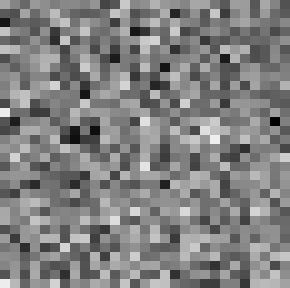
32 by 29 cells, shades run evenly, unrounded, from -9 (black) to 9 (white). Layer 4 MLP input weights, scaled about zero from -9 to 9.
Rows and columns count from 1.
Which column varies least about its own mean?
27
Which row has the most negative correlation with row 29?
6
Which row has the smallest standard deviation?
23
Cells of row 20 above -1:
20
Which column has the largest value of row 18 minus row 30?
22
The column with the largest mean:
15
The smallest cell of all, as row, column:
14, 28
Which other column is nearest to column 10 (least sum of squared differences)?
29
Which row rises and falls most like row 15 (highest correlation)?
16
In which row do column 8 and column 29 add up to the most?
18
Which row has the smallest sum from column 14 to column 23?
4
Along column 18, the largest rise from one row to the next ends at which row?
3
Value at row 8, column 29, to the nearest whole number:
0
